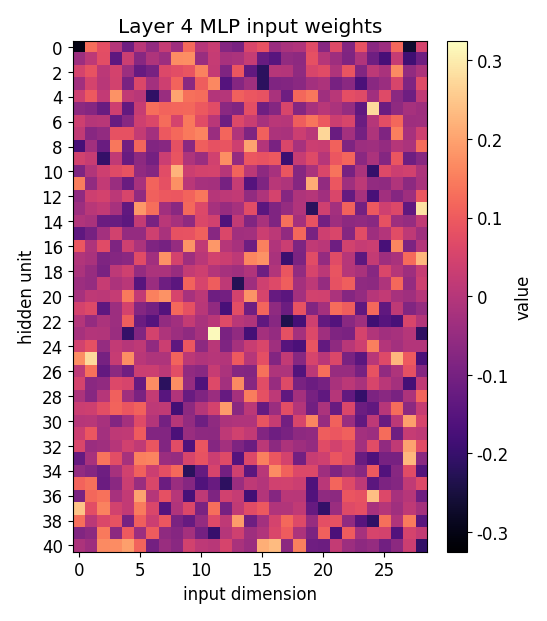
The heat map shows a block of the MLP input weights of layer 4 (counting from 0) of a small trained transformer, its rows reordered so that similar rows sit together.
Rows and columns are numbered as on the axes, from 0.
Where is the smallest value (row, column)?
0, 0
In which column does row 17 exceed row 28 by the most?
7
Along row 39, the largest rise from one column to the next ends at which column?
22
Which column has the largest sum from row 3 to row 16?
8
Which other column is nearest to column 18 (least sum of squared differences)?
16
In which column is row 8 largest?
14
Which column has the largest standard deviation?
24
